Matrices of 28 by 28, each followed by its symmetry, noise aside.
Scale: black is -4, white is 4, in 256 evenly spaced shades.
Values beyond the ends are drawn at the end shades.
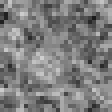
symmetric across the other diagonal.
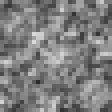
symmetric.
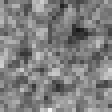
symmetric across the other diagonal.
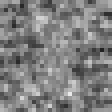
same after a half turn.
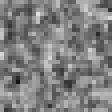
no symmetry.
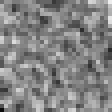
symmetric across the other diagonal.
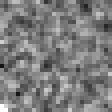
symmetric across the other diagonal.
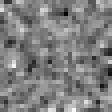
antisymmetric.
